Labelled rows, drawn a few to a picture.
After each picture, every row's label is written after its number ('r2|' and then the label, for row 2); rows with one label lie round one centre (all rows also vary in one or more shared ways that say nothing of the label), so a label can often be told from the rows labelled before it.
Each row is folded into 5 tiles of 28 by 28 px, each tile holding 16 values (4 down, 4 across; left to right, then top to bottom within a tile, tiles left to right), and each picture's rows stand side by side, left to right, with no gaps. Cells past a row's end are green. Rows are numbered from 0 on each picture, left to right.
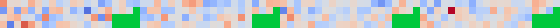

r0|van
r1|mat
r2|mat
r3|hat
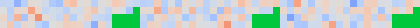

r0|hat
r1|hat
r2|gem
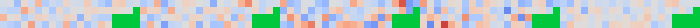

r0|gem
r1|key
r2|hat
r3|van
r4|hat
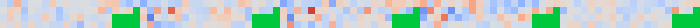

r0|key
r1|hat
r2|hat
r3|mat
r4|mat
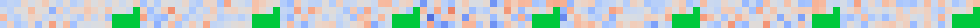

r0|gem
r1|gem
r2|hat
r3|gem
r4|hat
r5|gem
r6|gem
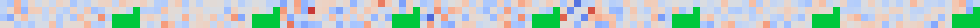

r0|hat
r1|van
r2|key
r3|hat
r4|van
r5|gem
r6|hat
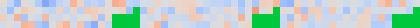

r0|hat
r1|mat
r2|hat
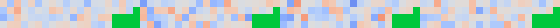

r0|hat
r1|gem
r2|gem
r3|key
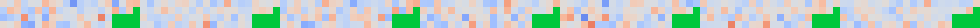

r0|mat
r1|gem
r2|mat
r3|gem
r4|key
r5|gem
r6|gem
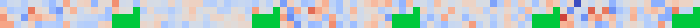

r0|key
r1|mat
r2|van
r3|gem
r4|mat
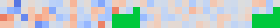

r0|mat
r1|hat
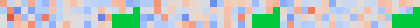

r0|key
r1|gem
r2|hat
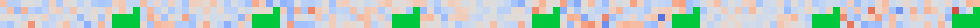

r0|gem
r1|key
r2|hat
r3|mat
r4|hat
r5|van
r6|mat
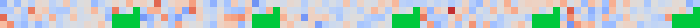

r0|mat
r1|van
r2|key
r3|gem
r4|key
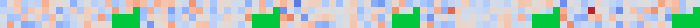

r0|mat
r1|gem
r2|mat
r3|hat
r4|key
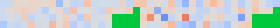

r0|gem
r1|key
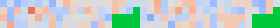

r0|hat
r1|van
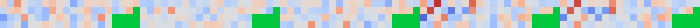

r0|gem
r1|hat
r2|gem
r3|key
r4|key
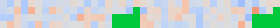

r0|hat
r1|mat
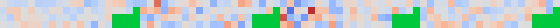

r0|hat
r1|key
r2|van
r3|hat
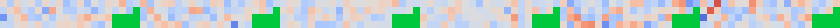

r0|hat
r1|hat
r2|key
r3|van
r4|hat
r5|key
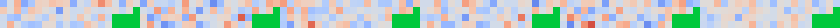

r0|key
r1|mat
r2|gem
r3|mat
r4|gem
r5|van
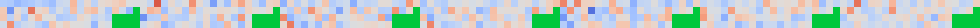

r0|hat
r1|key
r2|mat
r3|mat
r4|gem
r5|key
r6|key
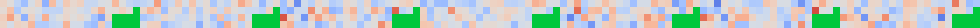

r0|key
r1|key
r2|mat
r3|hat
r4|van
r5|mat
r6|key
